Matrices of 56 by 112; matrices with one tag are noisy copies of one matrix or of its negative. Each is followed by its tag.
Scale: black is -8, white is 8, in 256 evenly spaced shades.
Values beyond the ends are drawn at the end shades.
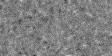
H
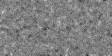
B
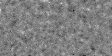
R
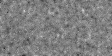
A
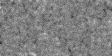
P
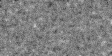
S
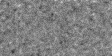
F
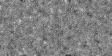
H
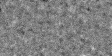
R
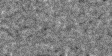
B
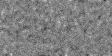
B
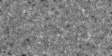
A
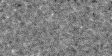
F
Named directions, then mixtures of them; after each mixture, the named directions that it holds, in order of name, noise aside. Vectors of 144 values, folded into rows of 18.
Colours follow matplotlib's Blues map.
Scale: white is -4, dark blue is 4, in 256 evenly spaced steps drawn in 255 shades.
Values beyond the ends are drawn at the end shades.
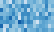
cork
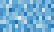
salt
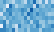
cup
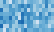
cork.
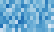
cork, cup, salt.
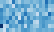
cork, cup.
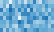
cork, cup, salt.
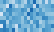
cup.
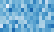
cork, cup, salt.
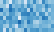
cork, cup, salt.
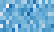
cup.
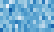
cup, salt.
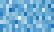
salt.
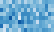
cork.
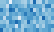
cork, cup, salt.
